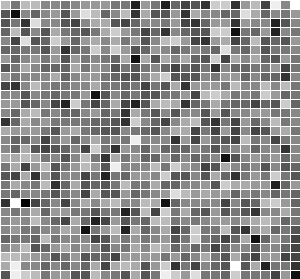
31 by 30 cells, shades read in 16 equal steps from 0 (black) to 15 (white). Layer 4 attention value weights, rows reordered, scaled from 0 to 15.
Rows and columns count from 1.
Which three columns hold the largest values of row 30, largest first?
24, 2, 17
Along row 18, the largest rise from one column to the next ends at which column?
12
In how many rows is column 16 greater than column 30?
17
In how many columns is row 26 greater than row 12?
15
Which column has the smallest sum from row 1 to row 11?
14
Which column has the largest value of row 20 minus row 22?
28
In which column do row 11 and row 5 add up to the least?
20
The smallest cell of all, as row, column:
23, 3
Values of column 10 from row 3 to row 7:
10 7 10 12 8
